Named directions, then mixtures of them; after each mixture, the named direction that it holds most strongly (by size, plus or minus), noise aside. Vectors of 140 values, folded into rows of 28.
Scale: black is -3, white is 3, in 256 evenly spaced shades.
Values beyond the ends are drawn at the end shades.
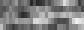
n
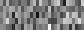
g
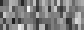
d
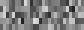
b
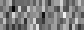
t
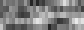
n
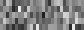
t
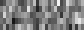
d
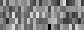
g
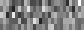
b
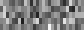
b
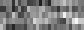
n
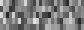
b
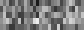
b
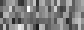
d
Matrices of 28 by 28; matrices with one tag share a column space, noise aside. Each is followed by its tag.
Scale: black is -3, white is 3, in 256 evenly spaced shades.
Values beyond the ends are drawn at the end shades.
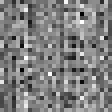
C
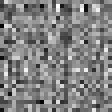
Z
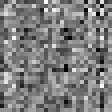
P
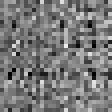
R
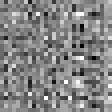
C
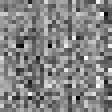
C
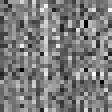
R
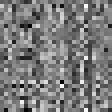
Z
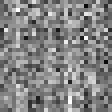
P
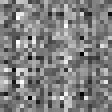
C
